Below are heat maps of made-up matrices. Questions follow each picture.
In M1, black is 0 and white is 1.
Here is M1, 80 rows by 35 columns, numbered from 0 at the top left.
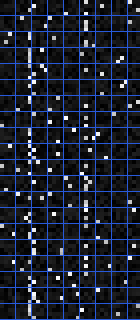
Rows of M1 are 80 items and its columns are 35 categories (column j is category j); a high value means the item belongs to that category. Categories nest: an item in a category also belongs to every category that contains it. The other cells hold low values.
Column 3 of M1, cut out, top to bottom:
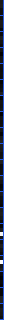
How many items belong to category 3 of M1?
2
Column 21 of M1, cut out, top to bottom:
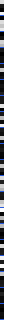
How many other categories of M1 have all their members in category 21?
10
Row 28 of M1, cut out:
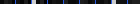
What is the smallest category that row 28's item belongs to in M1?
28
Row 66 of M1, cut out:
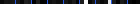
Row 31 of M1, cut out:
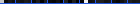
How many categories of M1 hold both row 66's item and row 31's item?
1
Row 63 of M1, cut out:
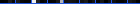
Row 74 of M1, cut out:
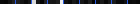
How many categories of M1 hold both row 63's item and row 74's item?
2
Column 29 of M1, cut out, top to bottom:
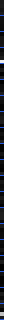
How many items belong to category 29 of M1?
2
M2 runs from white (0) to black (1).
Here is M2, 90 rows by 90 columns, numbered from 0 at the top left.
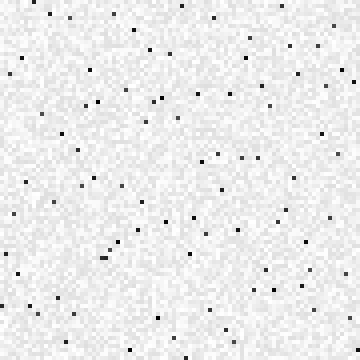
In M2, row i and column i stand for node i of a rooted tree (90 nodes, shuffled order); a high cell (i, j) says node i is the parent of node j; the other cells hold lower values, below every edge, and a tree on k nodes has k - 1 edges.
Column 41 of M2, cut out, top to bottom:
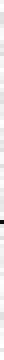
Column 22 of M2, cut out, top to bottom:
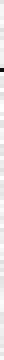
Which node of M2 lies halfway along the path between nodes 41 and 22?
72
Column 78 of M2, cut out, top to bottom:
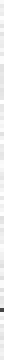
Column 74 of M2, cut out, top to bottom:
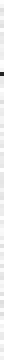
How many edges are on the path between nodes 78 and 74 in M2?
2
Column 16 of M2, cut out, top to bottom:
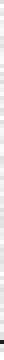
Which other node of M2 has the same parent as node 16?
58
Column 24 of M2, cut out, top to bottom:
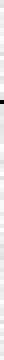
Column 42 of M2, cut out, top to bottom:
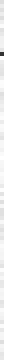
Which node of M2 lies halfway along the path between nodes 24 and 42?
50
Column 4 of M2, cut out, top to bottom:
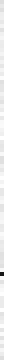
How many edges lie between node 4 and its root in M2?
3
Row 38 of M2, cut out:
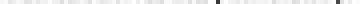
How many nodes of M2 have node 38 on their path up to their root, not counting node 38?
6
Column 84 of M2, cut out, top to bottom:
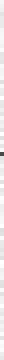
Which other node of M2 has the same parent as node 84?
54
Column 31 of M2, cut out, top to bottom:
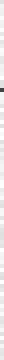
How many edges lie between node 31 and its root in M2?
6
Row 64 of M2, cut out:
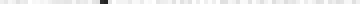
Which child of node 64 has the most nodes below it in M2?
26
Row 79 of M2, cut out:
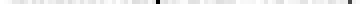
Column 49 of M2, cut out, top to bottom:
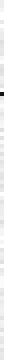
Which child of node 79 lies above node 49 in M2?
39
